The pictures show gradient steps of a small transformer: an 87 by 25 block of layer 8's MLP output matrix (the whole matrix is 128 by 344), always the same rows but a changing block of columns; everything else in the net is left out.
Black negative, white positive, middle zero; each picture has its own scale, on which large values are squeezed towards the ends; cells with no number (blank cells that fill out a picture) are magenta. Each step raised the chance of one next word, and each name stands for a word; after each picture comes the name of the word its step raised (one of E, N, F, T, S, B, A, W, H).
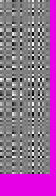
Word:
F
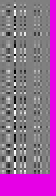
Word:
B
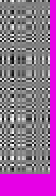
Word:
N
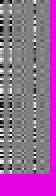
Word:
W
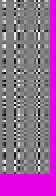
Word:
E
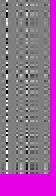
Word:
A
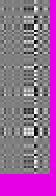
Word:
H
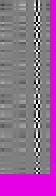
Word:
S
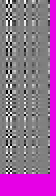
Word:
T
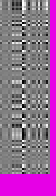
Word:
S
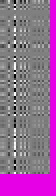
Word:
E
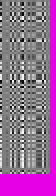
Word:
A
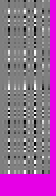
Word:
W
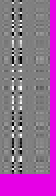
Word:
B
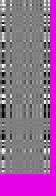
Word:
S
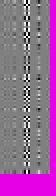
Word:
F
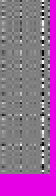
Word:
T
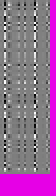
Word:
S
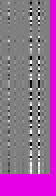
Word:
A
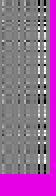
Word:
S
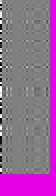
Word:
H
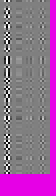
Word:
N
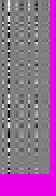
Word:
S
